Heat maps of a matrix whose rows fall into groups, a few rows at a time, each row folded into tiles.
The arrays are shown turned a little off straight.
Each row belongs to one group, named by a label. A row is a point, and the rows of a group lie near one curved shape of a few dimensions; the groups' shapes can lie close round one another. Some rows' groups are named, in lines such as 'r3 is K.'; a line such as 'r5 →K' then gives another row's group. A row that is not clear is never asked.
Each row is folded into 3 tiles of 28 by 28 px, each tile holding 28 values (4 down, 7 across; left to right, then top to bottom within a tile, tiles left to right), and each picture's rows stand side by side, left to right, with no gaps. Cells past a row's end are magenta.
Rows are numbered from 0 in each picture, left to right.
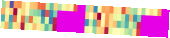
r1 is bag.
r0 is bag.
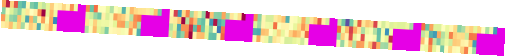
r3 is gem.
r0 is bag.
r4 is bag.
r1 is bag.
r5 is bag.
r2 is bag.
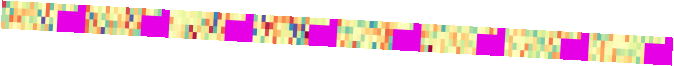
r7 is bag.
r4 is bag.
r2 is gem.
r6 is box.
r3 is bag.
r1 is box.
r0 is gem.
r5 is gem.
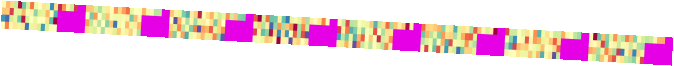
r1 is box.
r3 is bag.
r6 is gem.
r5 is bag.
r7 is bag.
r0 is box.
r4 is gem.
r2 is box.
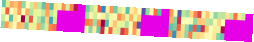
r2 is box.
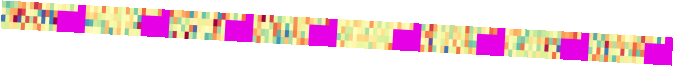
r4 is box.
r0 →bag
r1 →box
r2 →bag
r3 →box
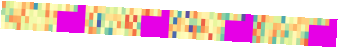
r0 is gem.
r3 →box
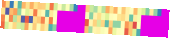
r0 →box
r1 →box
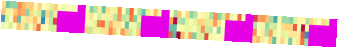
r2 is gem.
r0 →bag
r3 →bag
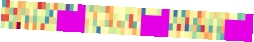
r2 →bag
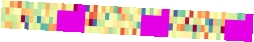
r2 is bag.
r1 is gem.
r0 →box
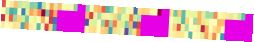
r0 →bag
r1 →box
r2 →bag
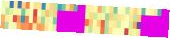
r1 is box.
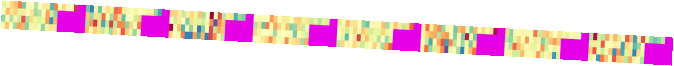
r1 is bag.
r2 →box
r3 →gem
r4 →box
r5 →bag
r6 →gem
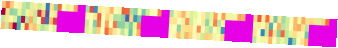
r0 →gem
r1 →bag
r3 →bag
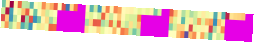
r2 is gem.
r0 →box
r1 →bag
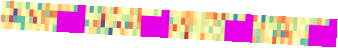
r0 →bag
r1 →bag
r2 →gem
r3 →box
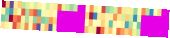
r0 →gem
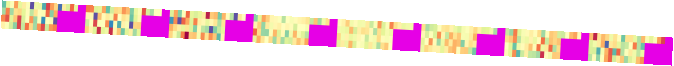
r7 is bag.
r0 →box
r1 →gem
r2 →gem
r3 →box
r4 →box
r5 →bag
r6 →gem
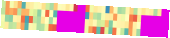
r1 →bag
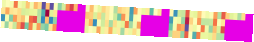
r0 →box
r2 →bag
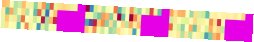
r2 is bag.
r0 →gem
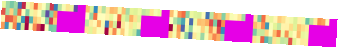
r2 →bag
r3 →gem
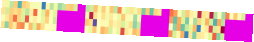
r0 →box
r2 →box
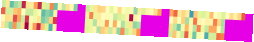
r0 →bag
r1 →box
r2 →bag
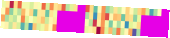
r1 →gem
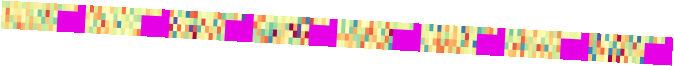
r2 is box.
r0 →box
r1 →bag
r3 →gem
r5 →box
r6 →bag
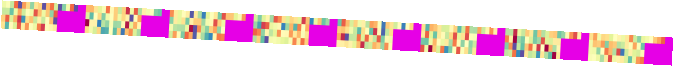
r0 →box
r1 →box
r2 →bag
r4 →gem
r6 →gem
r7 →bag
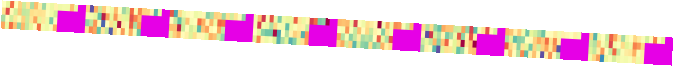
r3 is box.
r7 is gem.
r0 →gem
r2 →bag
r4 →box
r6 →bag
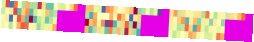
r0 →bag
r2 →bag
